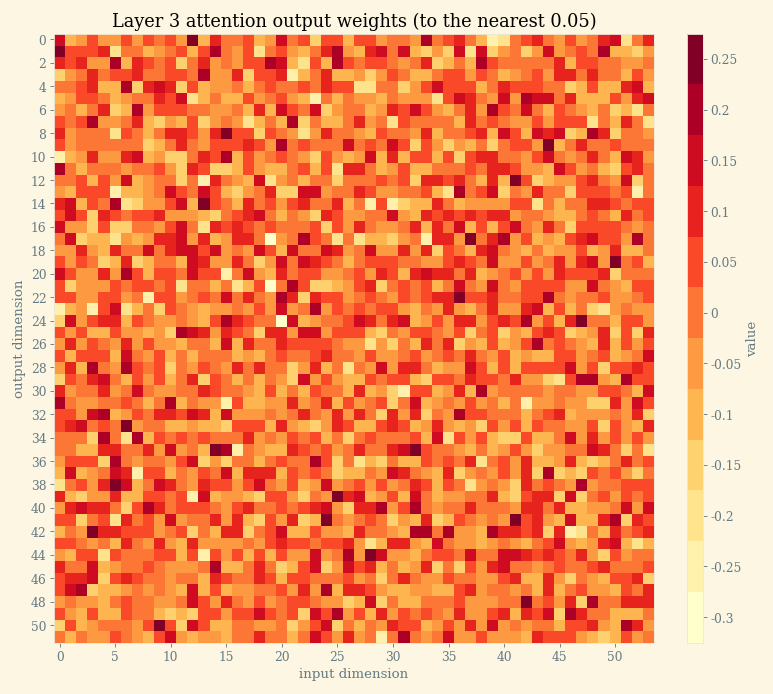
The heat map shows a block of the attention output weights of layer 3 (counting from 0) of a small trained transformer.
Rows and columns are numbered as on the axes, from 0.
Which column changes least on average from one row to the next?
9
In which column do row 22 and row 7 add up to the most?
21
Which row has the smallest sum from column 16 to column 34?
5
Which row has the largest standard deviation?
17
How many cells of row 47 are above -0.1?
40
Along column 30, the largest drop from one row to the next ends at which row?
7
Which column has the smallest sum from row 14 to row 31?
26
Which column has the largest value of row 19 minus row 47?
50
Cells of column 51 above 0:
21
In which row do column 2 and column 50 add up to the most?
19
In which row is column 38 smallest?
36
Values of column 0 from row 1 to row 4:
0.25 0.1 -0.15 0
